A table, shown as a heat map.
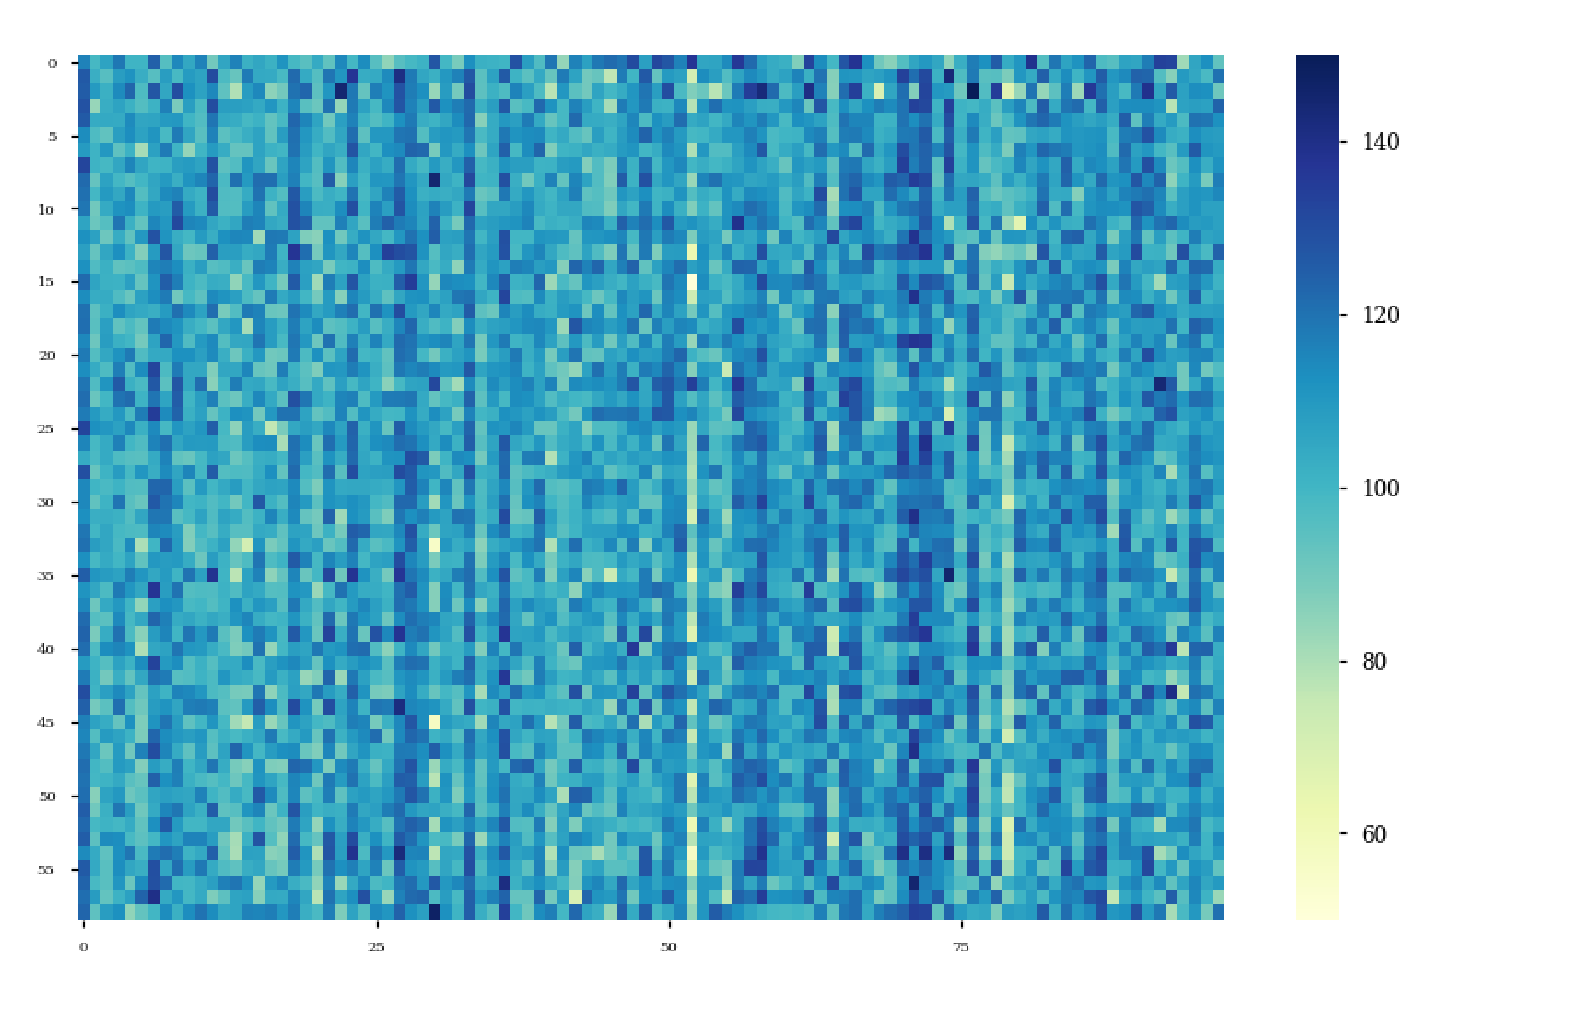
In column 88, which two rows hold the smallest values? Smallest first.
57, 32
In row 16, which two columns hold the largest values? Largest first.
71, 36
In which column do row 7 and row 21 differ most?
11
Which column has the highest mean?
72
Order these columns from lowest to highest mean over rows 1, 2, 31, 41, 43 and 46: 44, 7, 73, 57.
44, 7, 73, 57
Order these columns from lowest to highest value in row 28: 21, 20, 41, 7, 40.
20, 40, 41, 7, 21
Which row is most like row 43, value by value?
40
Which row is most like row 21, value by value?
41
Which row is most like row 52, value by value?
15
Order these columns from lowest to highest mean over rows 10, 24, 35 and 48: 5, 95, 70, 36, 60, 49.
60, 5, 49, 36, 95, 70
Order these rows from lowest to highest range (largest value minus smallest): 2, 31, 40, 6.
6, 40, 31, 2
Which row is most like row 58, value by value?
8
